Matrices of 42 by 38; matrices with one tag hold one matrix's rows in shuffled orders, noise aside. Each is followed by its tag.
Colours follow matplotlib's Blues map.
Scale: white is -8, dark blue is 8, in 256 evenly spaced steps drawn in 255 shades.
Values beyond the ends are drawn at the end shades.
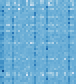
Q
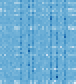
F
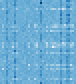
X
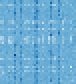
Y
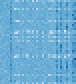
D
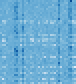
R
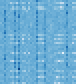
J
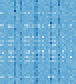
Y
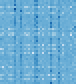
Y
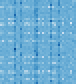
Y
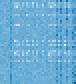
D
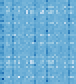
Q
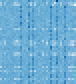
F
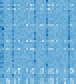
Q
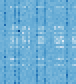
J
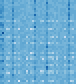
Q
